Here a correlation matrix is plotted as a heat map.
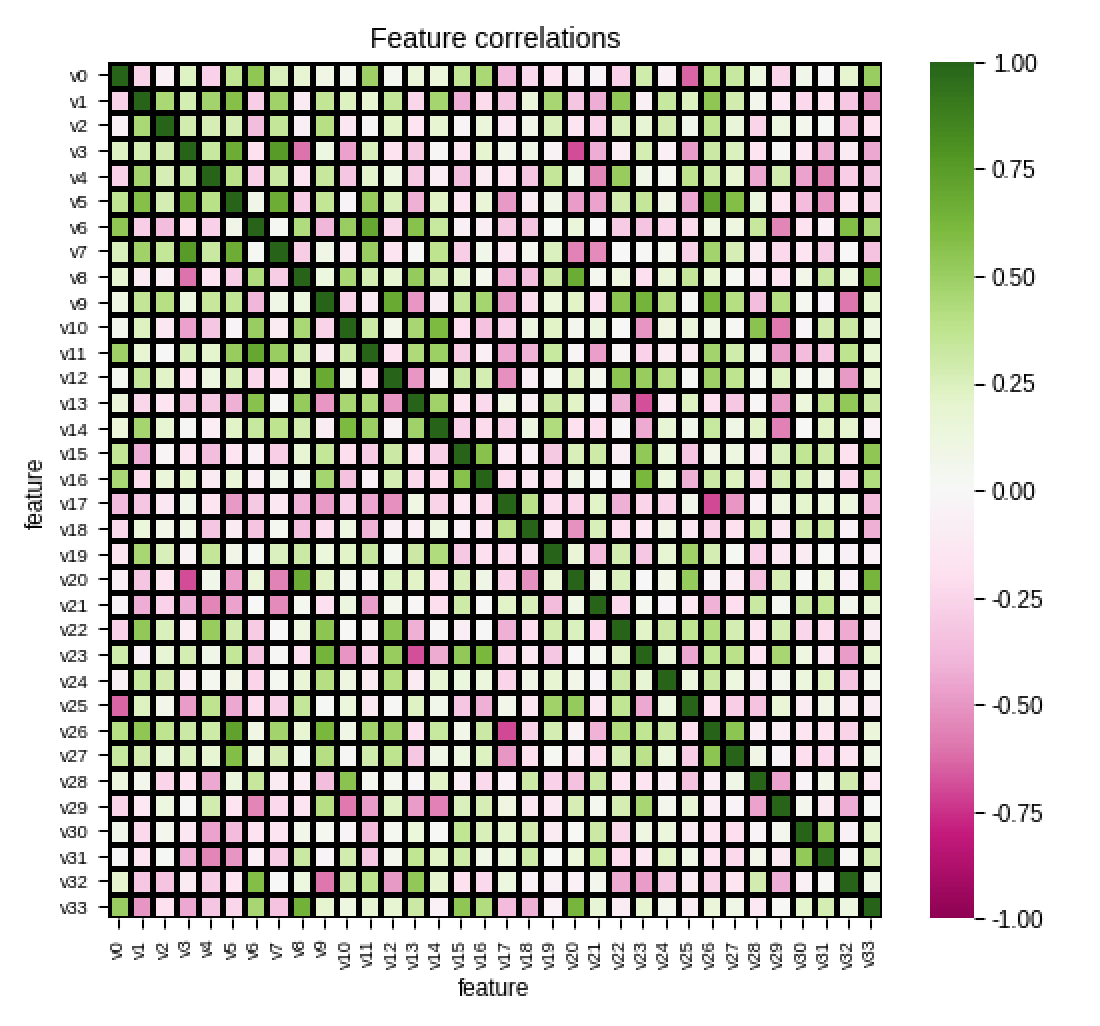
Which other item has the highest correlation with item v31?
v30
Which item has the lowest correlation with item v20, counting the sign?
v3
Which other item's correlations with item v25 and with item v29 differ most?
v23
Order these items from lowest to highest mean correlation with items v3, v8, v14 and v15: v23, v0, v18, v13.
v18, v23, v13, v0
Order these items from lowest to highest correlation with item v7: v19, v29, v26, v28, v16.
v29, v28, v16, v19, v26
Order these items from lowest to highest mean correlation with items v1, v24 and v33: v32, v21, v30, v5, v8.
v32, v21, v30, v5, v8
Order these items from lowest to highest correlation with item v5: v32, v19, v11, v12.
v32, v19, v12, v11
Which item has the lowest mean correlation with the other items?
v17
